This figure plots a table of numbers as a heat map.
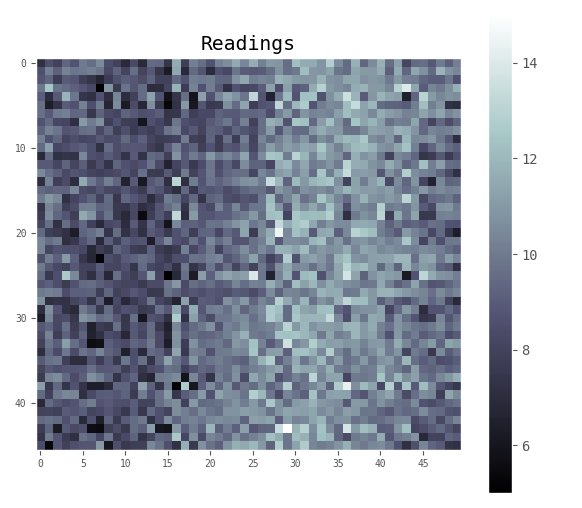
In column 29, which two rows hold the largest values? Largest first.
43, 33
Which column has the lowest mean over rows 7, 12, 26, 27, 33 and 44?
12
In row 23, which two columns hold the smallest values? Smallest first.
7, 6
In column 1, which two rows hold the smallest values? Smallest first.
45, 5
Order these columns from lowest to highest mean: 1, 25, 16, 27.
1, 16, 25, 27
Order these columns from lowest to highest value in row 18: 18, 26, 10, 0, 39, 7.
10, 0, 7, 26, 39, 18
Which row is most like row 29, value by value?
44
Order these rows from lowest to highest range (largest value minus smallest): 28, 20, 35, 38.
35, 28, 20, 38
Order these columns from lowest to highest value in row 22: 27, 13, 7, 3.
7, 3, 13, 27
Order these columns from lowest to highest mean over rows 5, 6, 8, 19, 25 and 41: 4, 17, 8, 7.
8, 7, 4, 17
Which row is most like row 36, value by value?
26
